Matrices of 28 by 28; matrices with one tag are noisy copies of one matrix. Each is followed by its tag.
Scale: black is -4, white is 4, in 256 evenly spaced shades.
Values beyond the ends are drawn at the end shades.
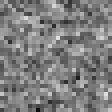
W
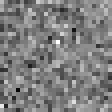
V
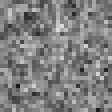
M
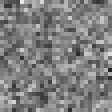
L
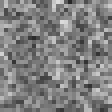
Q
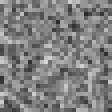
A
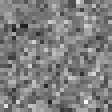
M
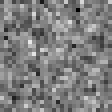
M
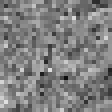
L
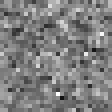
Q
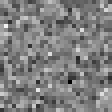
W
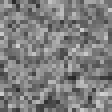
W
